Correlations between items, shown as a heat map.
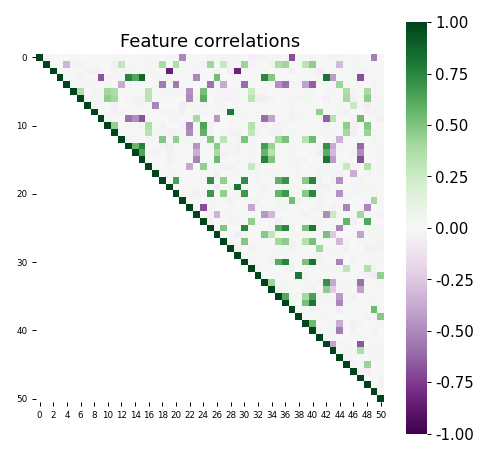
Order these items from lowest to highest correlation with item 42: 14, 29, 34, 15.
29, 34, 14, 15
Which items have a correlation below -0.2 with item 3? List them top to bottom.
9, 23, 43, 47
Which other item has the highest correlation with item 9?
47
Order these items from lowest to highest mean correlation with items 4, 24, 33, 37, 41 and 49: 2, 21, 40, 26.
40, 2, 26, 21
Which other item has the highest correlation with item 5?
24
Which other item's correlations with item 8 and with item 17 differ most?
28
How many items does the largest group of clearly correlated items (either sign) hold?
13
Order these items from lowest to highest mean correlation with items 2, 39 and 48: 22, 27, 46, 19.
19, 22, 46, 27
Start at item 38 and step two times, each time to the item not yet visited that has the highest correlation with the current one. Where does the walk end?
50
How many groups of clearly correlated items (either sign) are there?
8
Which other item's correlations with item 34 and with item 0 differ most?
37
